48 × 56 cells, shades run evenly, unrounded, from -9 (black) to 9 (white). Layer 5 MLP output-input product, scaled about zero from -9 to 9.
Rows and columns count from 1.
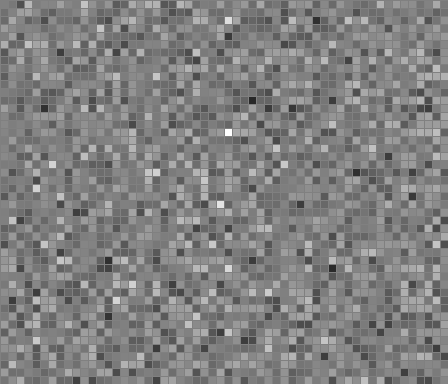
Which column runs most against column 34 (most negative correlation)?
55
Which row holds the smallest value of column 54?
14
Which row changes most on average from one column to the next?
37
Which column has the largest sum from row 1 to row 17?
53
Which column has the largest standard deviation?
29
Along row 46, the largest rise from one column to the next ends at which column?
2
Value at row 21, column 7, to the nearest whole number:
6
